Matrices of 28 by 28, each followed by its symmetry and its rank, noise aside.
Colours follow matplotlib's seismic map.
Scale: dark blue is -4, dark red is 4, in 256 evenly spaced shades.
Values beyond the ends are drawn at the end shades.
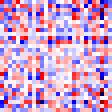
no symmetry, rank three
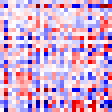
no symmetry, rank three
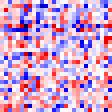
no symmetry, rank four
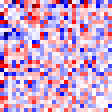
antisymmetric, rank four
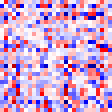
antisymmetric, rank four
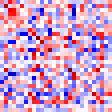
symmetric, rank four
